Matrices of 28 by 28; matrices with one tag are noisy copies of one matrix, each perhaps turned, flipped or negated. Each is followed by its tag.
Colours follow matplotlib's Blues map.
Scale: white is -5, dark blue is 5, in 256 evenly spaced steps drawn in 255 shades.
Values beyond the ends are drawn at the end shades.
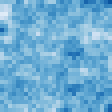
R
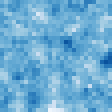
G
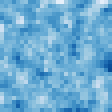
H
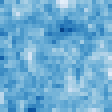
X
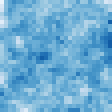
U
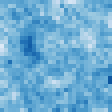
X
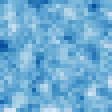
H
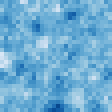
G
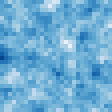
G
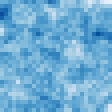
R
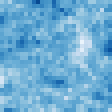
X
